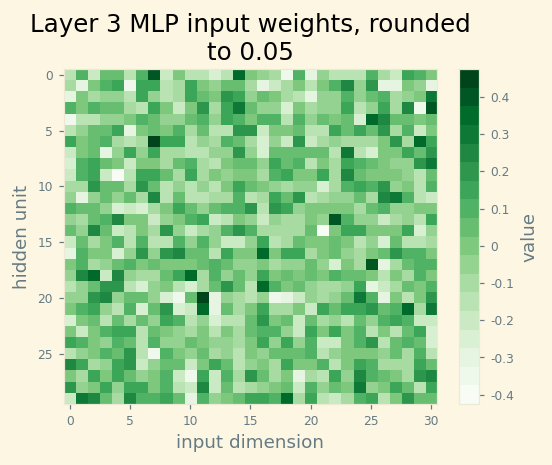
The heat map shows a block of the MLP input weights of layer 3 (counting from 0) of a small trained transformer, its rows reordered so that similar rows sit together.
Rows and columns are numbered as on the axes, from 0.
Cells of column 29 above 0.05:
10
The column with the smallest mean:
12
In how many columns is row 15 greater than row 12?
9
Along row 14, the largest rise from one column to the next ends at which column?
22
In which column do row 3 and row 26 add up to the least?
6
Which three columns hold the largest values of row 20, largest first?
11, 24, 3
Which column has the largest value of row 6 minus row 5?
29
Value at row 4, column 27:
0.05
